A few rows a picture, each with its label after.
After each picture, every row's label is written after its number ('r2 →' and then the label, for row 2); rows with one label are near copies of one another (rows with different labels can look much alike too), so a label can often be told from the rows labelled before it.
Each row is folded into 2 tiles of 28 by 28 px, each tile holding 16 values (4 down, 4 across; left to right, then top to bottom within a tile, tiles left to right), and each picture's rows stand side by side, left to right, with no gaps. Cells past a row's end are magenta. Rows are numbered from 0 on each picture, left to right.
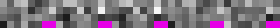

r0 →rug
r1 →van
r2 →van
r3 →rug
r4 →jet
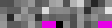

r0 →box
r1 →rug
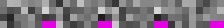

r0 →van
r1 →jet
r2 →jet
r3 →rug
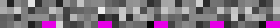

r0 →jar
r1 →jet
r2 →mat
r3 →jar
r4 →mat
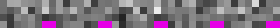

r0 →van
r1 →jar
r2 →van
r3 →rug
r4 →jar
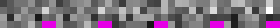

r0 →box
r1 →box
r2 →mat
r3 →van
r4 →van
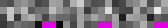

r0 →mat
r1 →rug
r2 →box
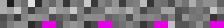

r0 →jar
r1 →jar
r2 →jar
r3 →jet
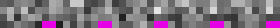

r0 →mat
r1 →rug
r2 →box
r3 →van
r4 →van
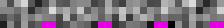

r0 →rug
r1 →mat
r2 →mat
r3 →rug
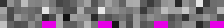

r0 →jet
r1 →box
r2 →rug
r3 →jar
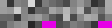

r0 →jar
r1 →mat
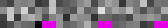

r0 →mat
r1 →box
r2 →jar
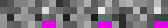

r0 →box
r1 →box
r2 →van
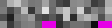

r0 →van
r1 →mat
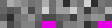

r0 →van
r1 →jar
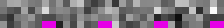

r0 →van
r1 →rug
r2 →jet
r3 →van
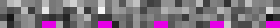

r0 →van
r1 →van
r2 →rug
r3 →jar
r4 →jet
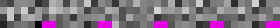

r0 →mat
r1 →jar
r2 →jet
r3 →jar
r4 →jar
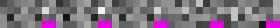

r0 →box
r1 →box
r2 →box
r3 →jar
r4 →mat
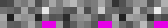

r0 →box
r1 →van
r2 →box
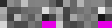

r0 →jet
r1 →jet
